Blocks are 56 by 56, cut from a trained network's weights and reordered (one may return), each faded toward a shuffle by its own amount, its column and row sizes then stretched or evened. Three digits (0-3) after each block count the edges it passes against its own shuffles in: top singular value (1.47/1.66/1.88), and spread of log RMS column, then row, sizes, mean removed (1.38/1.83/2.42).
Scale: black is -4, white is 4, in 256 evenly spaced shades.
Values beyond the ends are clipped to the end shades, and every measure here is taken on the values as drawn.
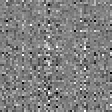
1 3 2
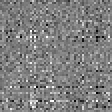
2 2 3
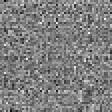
3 2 1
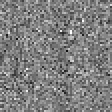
0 0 1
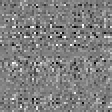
2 1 3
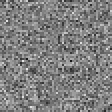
3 1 0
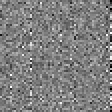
2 2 0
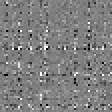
1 3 3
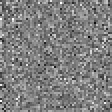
0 2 0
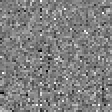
0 1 1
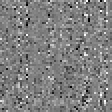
0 3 0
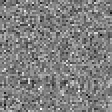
2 1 0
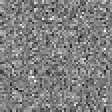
2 2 0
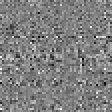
2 2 3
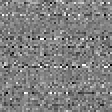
3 0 3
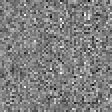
1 2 1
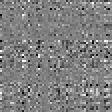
2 3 3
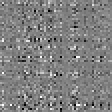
3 3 3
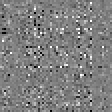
2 3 2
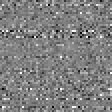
0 0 3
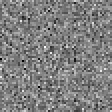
0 2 0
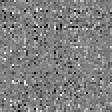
0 2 2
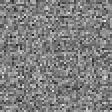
2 0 0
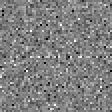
0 0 1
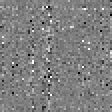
0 2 1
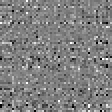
3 2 3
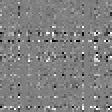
2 3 3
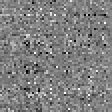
0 2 2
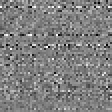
3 1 3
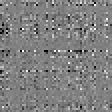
3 3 3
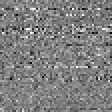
2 0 3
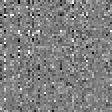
3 3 1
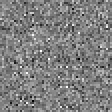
1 2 0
